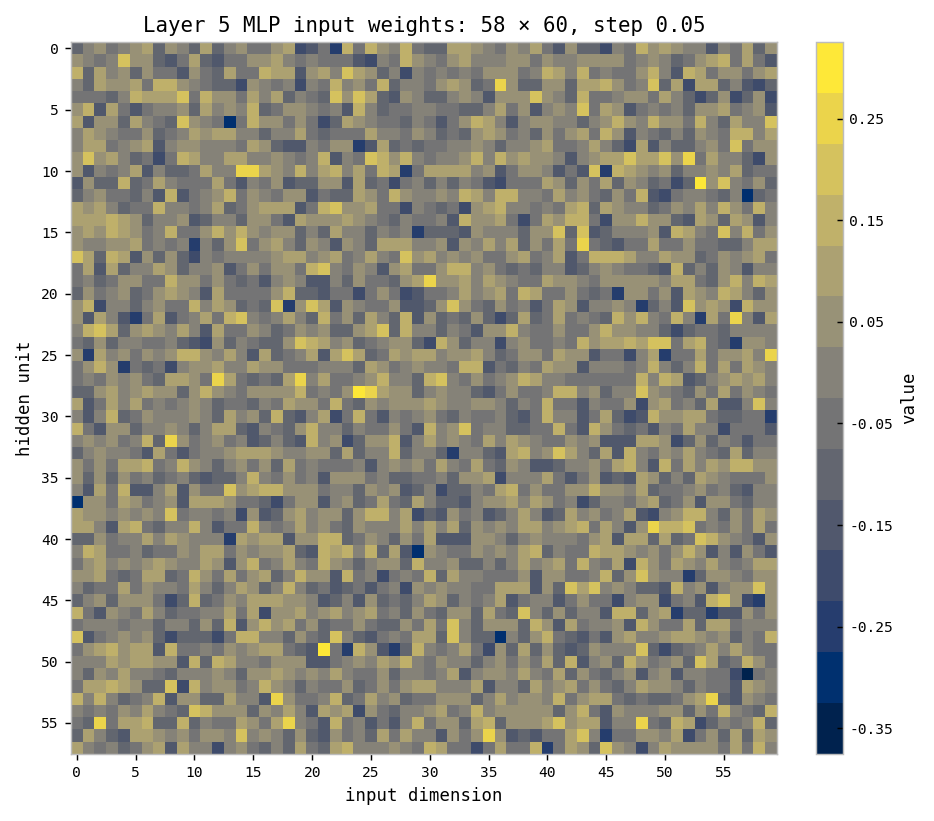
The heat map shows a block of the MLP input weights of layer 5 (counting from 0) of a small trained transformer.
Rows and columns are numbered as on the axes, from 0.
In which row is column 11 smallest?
24
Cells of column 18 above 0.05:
15
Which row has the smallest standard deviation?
7
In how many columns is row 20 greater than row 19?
20
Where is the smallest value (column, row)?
57, 51
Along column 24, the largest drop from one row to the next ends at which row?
29
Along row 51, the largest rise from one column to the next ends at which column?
58
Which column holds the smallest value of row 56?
45
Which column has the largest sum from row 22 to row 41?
2
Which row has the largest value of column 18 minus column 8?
55
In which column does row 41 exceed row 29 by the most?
1
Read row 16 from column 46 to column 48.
-0.15 -0.05 -0.05
